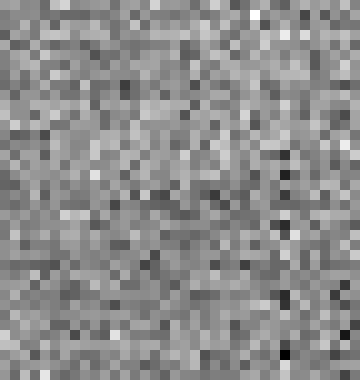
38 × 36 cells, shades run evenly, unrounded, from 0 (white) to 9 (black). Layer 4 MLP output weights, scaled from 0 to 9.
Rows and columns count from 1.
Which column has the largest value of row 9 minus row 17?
13
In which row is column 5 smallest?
38
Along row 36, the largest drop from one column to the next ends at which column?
30
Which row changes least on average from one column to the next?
32
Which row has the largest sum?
27
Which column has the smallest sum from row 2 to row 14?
29
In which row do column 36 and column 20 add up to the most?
9
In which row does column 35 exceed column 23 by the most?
34
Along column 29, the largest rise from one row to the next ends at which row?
23
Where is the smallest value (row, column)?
2, 26
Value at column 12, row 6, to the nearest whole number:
5
